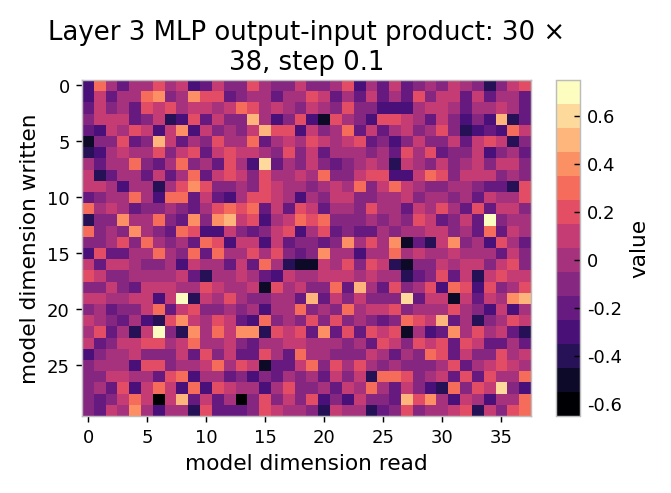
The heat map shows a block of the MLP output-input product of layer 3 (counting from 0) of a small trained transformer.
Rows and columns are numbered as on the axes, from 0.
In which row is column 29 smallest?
14
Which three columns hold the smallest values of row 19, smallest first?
31, 9, 6
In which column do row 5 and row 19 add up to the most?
19
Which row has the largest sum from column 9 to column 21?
12
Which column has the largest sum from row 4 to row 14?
8
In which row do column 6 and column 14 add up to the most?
22
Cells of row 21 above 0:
15
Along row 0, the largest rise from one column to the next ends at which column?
1
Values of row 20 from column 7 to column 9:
-0.2 0.1 0.2
